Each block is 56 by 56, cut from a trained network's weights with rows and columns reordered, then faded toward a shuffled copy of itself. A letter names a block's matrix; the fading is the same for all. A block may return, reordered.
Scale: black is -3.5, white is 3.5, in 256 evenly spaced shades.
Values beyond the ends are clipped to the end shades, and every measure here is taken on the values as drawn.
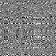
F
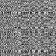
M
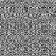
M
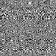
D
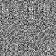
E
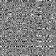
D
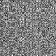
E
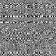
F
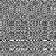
M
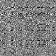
D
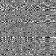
F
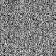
E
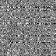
D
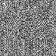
E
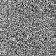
E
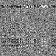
D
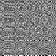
M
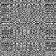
M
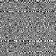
F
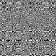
F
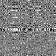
F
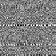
M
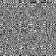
F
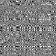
F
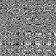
F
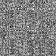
E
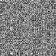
E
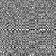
M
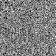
E
